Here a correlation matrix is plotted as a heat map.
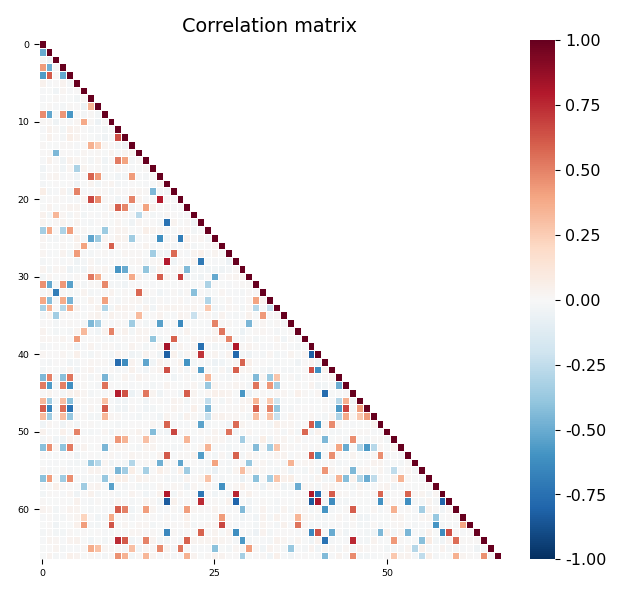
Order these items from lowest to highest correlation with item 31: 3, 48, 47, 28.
28, 48, 3, 47
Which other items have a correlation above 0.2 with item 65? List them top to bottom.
7, 8, 13, 17, 20, 30
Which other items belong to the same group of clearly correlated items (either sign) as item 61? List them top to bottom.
6, 10, 26, 37, 57, 62
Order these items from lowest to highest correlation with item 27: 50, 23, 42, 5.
42, 23, 5, 50
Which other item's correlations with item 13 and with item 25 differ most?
20
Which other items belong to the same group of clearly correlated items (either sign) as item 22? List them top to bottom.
2, 14, 32, 35
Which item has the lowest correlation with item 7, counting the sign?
25
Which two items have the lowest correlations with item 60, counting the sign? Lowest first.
41, 29
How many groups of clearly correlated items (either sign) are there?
7
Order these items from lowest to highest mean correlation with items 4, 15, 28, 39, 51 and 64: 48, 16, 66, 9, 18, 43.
9, 48, 16, 43, 66, 18
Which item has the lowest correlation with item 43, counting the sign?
47
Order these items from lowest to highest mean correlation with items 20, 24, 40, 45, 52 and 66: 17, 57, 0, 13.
0, 57, 13, 17
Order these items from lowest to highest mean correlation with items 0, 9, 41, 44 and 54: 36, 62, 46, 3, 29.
62, 36, 29, 46, 3
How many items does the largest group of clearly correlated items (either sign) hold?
16
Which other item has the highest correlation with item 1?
4
